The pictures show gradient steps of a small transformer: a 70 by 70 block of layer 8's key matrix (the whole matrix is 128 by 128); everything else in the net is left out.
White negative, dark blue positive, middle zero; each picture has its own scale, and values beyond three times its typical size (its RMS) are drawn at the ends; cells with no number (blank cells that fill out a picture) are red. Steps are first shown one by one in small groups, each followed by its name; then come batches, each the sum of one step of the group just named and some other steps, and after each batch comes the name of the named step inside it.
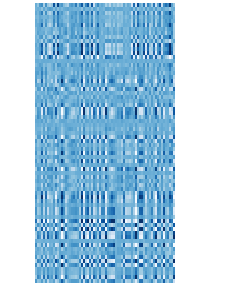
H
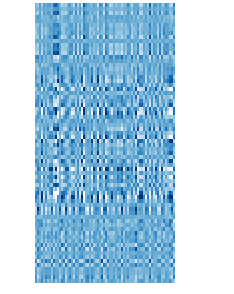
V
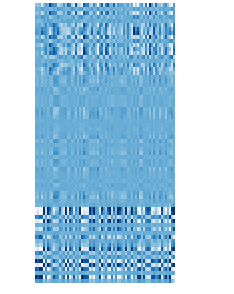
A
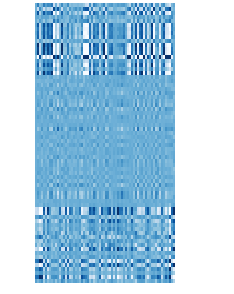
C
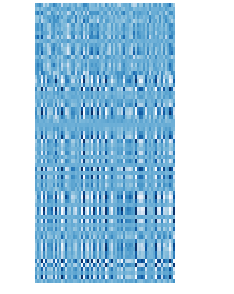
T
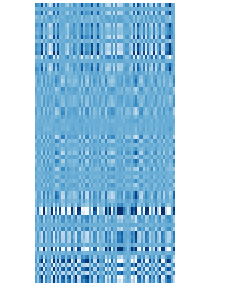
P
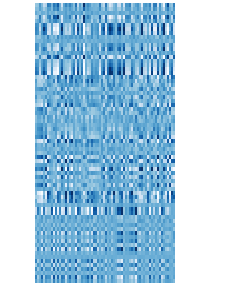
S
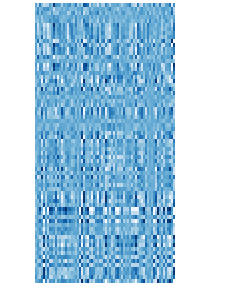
T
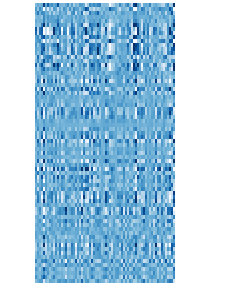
T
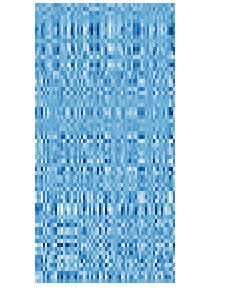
T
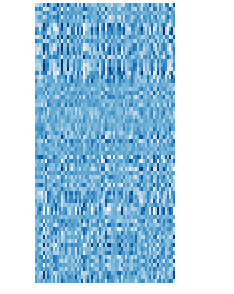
S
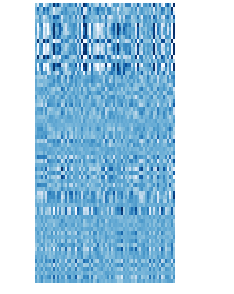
S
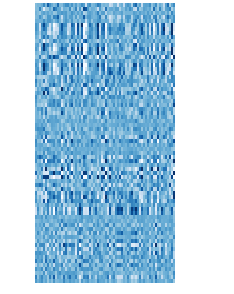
S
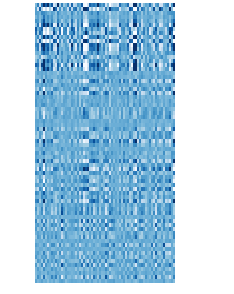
H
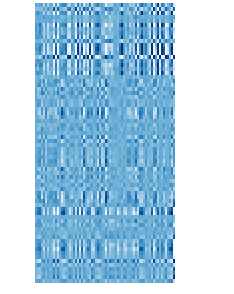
T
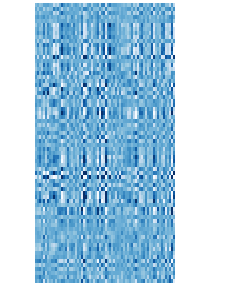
C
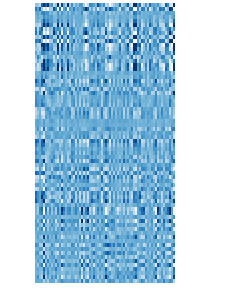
H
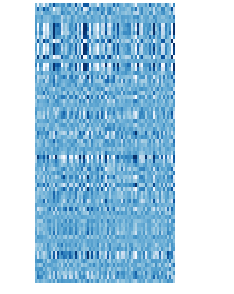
A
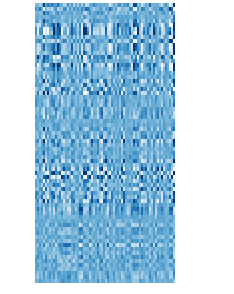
V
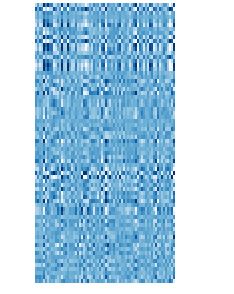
C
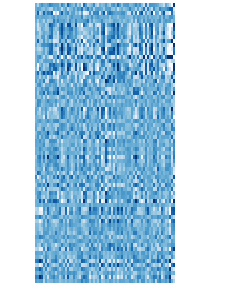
C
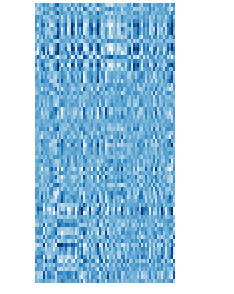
V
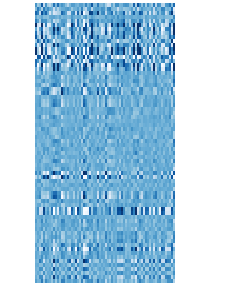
P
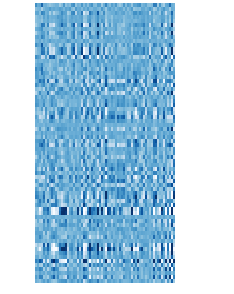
T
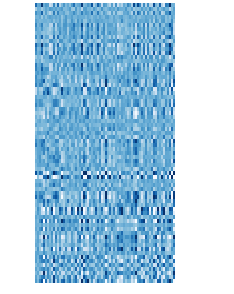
P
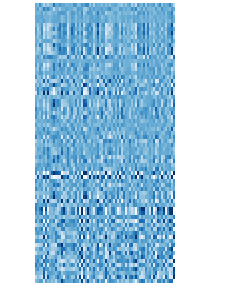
H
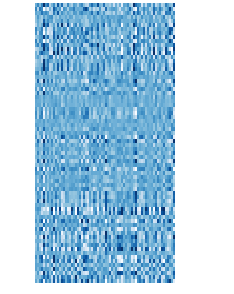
P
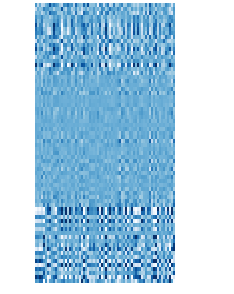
A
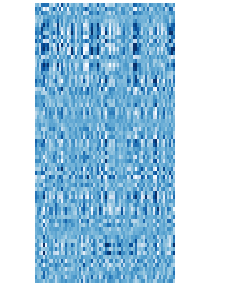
T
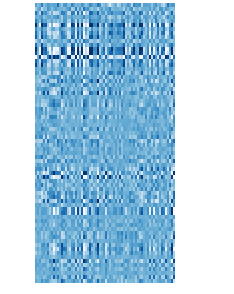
S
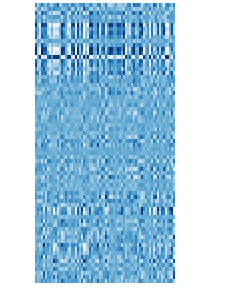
S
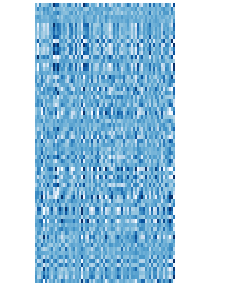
V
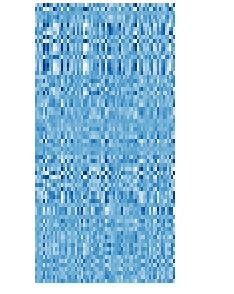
S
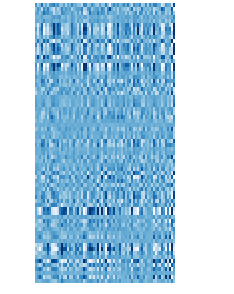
A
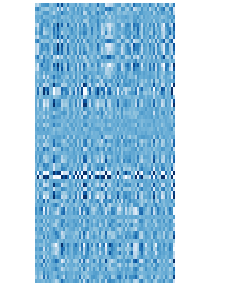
H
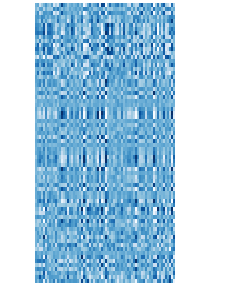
C
